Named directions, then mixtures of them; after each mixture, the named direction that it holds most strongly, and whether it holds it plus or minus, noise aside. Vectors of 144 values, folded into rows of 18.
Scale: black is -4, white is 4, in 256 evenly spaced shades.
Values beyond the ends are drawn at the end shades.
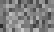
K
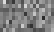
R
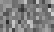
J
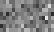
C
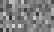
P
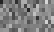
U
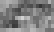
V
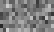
C, plus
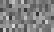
P, plus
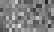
K, plus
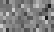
C, minus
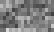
V, plus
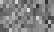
U, minus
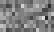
C, minus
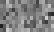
C, plus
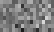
K, minus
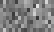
U, plus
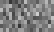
P, minus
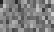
U, plus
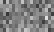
C, plus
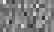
R, plus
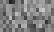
P, minus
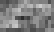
V, minus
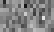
R, minus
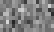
J, minus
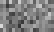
K, minus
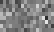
C, minus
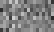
P, plus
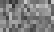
P, minus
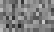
P, minus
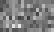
P, plus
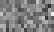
C, minus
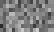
K, plus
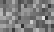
C, minus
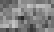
V, minus
